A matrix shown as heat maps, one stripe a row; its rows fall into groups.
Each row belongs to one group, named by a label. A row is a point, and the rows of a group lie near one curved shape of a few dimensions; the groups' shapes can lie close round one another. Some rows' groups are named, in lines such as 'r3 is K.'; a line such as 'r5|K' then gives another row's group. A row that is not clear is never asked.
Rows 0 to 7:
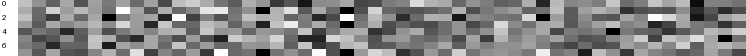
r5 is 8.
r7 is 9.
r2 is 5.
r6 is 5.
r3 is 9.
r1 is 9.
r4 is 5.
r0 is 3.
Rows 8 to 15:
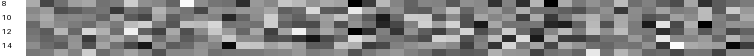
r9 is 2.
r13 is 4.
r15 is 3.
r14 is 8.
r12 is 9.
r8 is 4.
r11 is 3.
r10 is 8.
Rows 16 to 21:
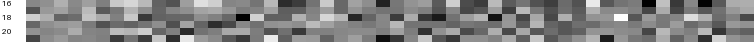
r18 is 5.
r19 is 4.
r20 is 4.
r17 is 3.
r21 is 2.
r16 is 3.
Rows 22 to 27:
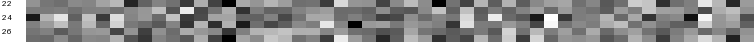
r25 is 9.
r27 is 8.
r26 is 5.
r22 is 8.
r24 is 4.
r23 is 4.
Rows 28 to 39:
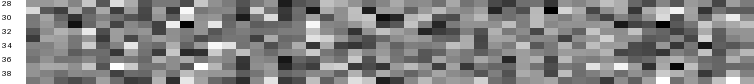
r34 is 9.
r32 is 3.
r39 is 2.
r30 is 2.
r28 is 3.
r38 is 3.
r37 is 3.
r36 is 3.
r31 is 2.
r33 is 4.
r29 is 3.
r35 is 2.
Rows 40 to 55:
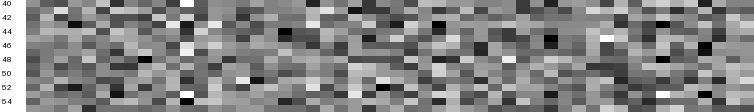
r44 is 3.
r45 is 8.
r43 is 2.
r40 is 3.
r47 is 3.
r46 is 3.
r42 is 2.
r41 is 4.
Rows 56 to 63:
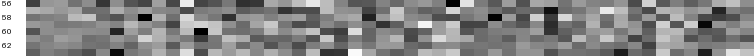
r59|3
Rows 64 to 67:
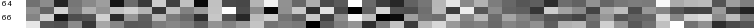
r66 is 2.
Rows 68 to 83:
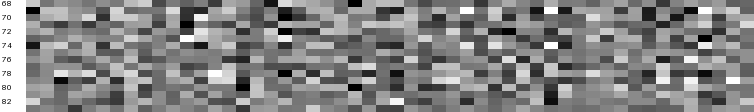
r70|3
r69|4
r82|4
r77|4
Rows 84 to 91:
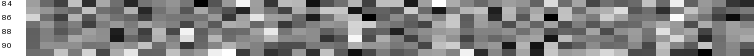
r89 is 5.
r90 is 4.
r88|2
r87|4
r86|8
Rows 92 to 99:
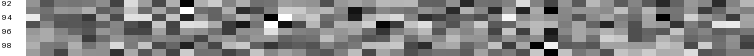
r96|8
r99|5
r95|2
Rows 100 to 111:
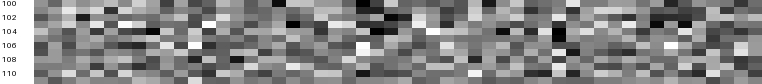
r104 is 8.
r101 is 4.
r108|8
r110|4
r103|3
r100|9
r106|2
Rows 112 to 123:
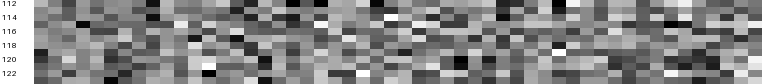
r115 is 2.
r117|8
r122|2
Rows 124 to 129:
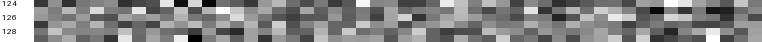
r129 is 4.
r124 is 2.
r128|8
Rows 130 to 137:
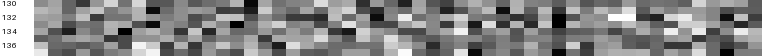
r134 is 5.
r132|8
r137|4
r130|5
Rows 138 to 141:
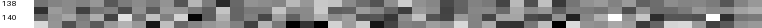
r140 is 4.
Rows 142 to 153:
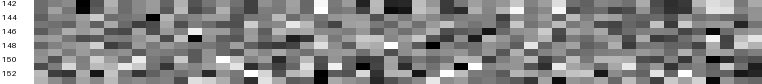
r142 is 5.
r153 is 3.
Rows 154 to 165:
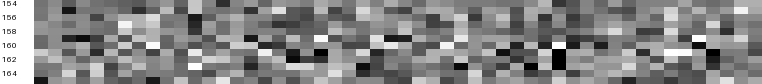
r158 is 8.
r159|5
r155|2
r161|3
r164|4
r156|4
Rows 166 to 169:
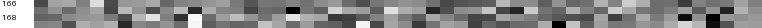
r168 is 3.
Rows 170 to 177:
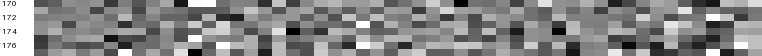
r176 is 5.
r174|3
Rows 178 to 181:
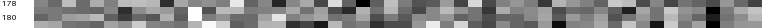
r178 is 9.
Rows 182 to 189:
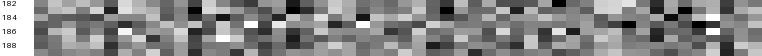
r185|5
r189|4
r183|3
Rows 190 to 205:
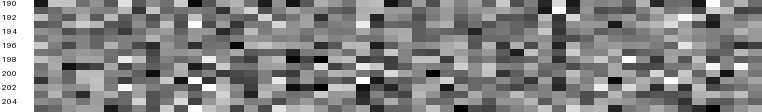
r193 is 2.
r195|4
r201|2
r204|9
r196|8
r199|2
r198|3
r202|3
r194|4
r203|5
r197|3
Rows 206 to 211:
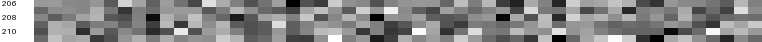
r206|3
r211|8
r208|5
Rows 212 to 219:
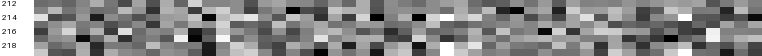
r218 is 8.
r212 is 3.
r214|8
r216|4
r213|3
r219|8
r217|2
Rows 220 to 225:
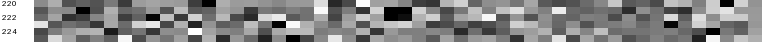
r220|2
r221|5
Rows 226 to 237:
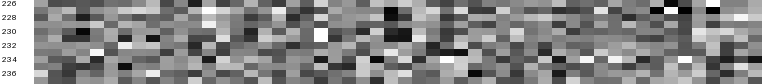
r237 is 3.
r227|3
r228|2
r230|5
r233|3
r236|4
